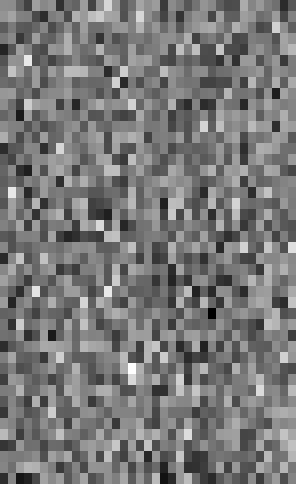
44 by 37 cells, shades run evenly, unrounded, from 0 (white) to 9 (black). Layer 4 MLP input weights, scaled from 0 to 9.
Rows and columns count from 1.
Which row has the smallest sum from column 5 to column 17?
32
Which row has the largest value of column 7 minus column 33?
35
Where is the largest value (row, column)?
29, 27
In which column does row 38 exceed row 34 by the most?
17
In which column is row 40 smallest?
24
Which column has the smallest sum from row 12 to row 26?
34
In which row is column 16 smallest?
7
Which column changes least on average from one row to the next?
19
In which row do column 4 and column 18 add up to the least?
6
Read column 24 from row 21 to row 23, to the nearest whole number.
4 5 4
